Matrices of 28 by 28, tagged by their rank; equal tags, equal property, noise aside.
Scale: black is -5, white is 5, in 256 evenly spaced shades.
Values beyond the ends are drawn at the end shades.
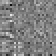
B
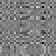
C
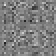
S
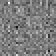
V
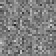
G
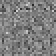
G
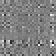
C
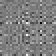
C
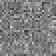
V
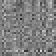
S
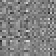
B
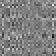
B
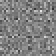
S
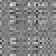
C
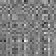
B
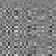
C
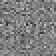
G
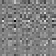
C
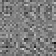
V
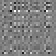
C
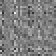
B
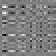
C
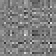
C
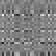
C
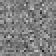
V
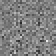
G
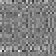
B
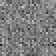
V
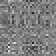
V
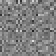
B
